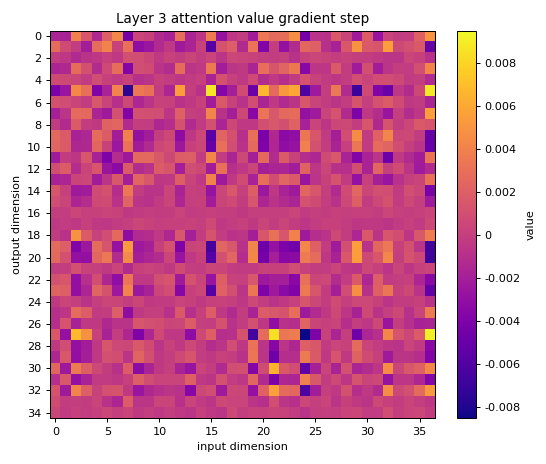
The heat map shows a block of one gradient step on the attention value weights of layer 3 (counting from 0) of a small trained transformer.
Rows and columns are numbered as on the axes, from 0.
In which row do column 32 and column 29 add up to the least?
5
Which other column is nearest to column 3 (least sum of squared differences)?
22
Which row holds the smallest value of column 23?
19
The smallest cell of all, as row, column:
27, 24
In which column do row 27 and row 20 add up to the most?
32
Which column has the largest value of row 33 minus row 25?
7
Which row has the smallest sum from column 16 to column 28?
12
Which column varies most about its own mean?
36
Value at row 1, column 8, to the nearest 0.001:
-0.003
